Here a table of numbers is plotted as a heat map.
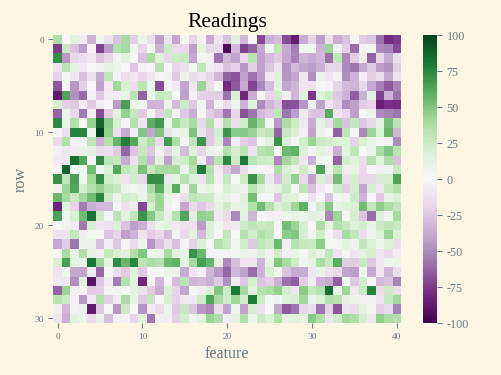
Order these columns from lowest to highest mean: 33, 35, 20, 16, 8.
20, 35, 33, 16, 8
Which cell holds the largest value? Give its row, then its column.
10, 5
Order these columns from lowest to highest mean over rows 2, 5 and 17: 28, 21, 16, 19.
21, 28, 19, 16
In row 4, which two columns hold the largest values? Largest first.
6, 26
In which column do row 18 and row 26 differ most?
28
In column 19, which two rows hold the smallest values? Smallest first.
2, 25
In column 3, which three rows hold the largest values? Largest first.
10, 13, 19
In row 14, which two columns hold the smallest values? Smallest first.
21, 20
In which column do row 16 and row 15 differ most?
0
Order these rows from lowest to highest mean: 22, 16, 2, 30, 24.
2, 22, 30, 16, 24
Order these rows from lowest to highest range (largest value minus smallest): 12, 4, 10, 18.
4, 12, 18, 10
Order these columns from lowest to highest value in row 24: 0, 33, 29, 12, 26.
29, 0, 12, 26, 33
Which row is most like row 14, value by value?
24
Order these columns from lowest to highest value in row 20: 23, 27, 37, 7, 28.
37, 7, 23, 28, 27
